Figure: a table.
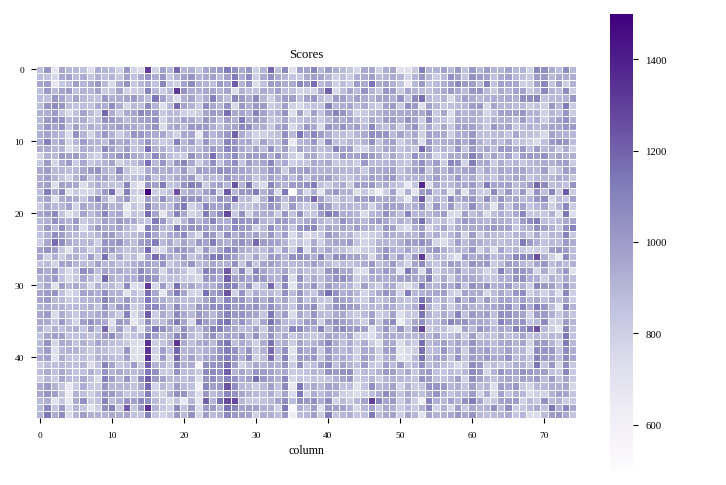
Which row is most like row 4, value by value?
21
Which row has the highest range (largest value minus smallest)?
17
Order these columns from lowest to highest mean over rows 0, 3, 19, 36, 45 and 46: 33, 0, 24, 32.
0, 33, 24, 32
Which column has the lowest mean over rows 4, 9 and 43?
22
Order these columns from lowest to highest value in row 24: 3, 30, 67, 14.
14, 3, 67, 30
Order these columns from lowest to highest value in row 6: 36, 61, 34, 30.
61, 36, 34, 30
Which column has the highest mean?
15
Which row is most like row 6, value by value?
29
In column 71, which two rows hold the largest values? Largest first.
47, 17
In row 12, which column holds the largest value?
24
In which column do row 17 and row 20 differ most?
12
